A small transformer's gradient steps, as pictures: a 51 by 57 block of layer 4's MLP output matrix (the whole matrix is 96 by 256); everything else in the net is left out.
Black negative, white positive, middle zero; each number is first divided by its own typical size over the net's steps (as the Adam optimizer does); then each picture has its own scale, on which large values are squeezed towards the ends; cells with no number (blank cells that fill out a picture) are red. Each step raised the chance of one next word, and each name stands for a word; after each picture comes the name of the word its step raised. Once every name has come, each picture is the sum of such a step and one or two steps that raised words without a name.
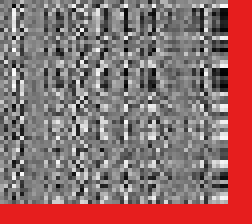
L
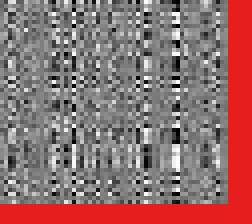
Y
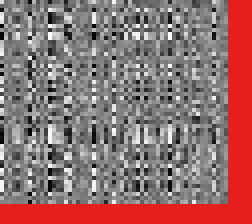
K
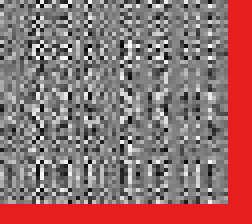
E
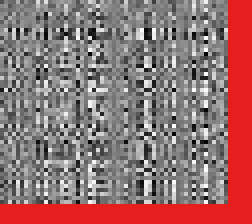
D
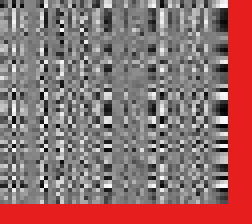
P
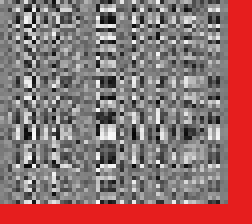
K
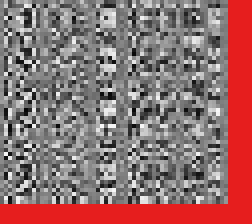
P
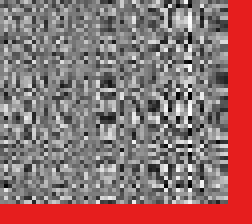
P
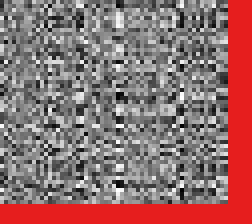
P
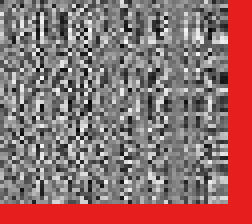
D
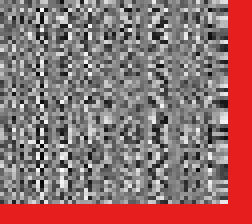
K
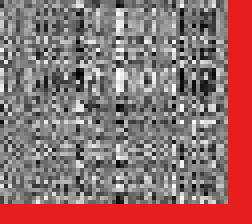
L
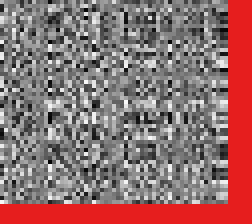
D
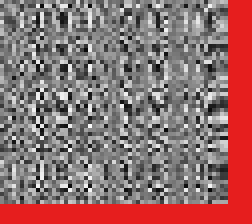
P
